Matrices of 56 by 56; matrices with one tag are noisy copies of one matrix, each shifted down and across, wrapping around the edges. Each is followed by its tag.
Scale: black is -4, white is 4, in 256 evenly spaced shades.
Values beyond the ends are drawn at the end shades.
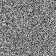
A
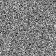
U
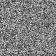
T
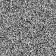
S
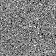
U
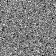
T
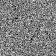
T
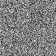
A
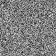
U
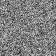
S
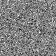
U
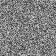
U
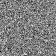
U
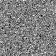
U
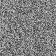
A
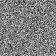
T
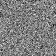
U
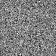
A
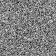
U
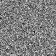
U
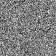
T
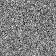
S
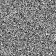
U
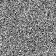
T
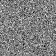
U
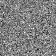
S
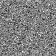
U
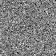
T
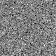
T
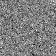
S
